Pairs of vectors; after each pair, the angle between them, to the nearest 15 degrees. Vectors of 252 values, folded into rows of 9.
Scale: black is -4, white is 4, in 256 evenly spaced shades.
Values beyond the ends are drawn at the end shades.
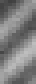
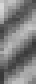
165 degrees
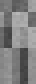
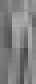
45 degrees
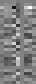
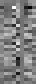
165 degrees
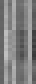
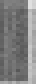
75 degrees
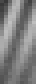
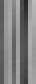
75 degrees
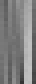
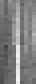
90 degrees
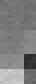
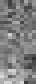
45 degrees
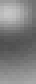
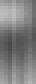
15 degrees
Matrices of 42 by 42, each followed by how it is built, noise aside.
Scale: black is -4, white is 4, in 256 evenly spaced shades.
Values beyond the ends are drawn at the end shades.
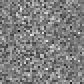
repeating rows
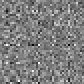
low rank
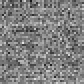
blocks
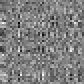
low rank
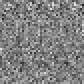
repeating columns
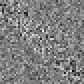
banded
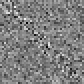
banded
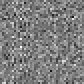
low rank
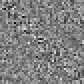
banded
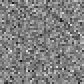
noise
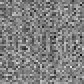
blocks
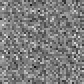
repeating rows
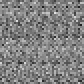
repeating columns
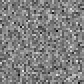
repeating rows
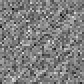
Hankel
